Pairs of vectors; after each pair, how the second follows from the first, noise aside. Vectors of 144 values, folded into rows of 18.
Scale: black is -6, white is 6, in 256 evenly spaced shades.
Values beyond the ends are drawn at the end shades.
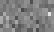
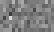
shuffled.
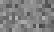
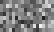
negated, scaled up.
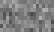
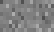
reversed, partly zeroed.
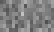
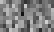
negated, scaled up.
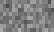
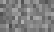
shuffled.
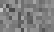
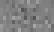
reversed, partly zeroed.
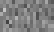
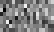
negated, scaled up.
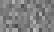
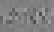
negated, partly zeroed.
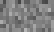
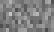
wrapped around, negated.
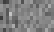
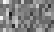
negated, scaled up.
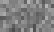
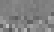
reversed, partly zeroed.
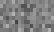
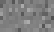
negated, partly zeroed.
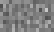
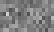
shuffled.
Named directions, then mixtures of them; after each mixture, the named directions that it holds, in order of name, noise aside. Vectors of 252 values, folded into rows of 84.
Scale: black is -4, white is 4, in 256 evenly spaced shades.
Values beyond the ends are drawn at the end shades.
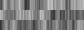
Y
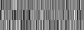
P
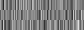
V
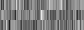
P, V, Y.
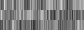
V, Y.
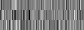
P.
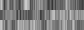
Y.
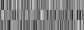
P, V, Y.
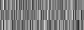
V.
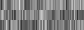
P, Y.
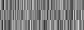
V.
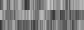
Y.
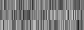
P, V, Y.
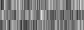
P, V, Y.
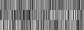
P, V, Y.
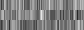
P, V, Y.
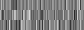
P.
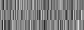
V.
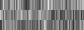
V, Y.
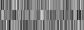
P, V, Y.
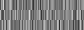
P, V.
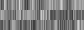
V, Y.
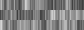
Y.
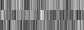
P, V, Y.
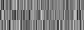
P, V.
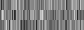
P, Y.
